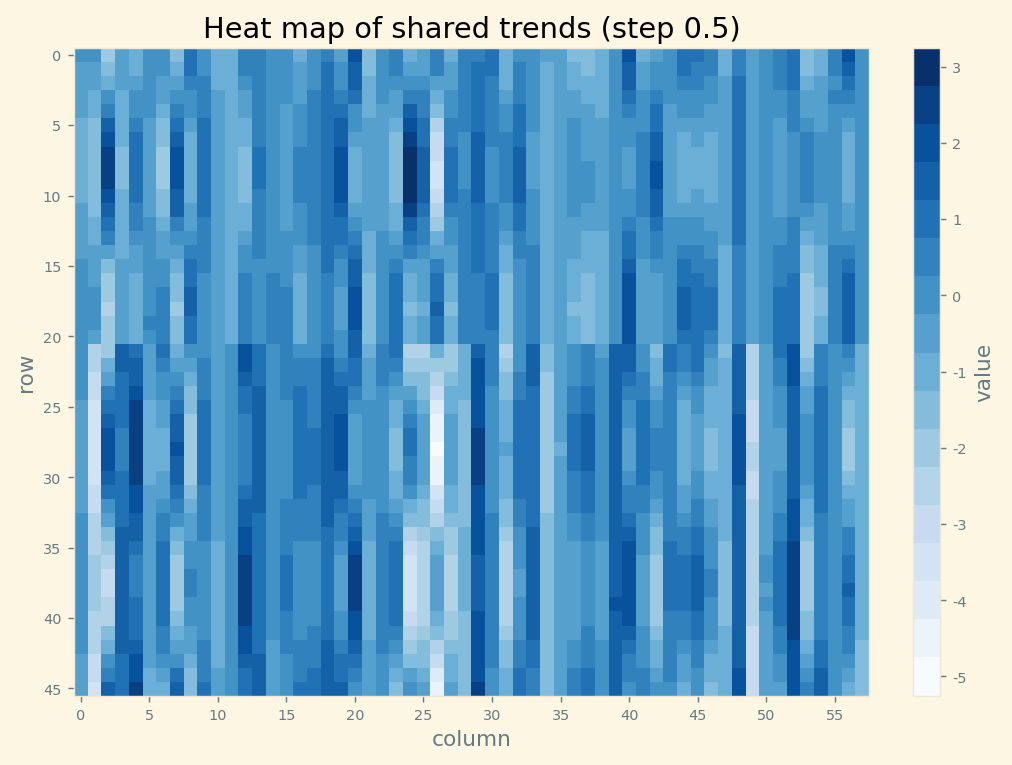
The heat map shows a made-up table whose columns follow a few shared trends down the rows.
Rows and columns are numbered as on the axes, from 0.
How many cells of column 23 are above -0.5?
23
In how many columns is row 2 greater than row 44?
24
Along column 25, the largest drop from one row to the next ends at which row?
21
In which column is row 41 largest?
52
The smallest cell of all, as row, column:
28, 26
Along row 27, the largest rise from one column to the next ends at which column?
2
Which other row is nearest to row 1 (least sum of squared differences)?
15
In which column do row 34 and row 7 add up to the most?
29
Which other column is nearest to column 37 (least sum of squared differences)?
54
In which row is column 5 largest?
19
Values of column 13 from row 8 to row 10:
1 1 0.5
